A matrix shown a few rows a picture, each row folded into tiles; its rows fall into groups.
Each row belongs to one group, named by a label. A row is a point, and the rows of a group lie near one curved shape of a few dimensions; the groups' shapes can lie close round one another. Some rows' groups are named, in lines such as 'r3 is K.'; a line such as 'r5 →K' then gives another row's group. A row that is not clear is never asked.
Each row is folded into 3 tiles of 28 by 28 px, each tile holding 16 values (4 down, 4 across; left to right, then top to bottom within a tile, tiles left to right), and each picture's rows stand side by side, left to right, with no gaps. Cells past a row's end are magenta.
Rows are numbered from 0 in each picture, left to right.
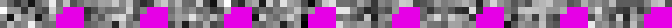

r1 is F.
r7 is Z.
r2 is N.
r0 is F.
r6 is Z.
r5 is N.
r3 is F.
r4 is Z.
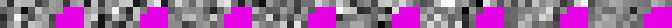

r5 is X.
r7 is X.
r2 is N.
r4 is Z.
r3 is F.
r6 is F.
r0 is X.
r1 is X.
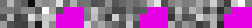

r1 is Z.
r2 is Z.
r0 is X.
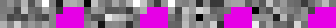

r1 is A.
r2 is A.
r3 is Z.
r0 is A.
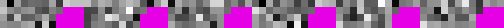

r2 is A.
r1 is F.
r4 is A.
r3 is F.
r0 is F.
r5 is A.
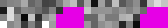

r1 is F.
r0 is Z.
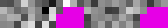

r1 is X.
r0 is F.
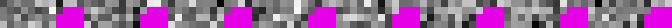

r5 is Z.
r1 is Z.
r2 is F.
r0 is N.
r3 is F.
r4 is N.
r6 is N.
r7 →F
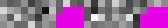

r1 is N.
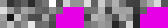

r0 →F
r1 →N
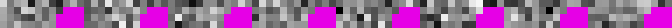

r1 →F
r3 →F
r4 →Z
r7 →A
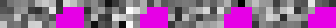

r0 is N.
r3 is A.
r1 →X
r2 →Z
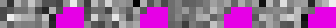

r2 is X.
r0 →N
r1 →F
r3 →F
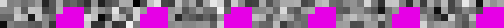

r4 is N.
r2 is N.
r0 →A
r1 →X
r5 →A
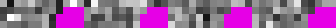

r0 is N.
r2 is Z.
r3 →A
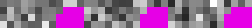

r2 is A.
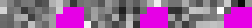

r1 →Z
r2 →Z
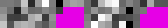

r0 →A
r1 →X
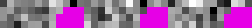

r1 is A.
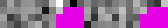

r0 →N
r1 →Z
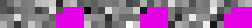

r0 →N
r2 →F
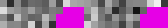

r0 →F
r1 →Z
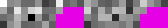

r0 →A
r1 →A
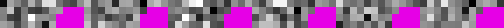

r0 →A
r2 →X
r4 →A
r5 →F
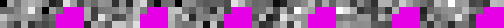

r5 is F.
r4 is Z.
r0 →X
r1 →Z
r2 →F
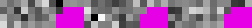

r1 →F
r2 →Z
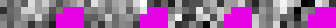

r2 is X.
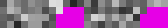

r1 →N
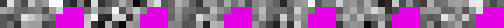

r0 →A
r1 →X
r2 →X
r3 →X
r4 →N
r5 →A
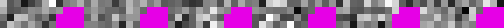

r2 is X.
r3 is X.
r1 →X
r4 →A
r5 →F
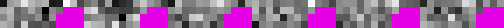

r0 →X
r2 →A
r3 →A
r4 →A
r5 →A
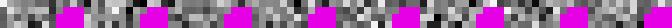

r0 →N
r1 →X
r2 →A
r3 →N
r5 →X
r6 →F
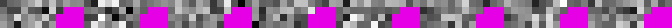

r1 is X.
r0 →N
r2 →N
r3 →Z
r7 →N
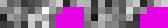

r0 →X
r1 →F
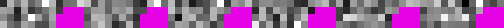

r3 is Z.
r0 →A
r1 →N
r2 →F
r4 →N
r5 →N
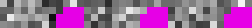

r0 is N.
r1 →X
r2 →Z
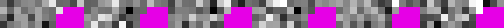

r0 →Z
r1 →X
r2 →N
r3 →X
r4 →N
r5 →A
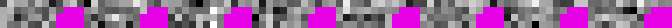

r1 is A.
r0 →X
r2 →X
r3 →X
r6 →F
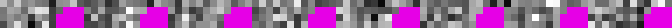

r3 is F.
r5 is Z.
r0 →N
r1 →X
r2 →X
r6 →A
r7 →Z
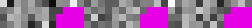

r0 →N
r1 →X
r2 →A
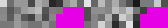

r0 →A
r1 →N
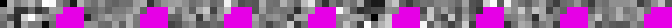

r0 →A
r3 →N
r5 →Z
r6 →A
